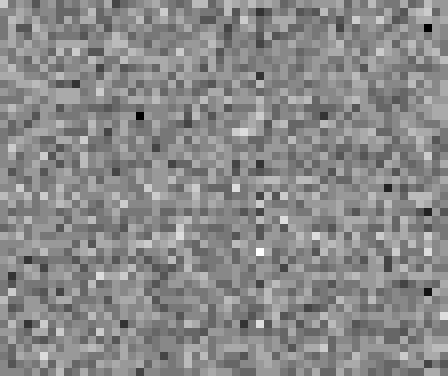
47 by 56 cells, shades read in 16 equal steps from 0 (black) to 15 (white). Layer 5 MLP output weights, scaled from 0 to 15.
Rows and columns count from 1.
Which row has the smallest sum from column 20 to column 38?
42
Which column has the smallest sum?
51
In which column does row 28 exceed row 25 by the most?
33
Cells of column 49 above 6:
35
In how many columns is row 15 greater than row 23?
19
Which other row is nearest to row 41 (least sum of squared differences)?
9
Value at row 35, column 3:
7
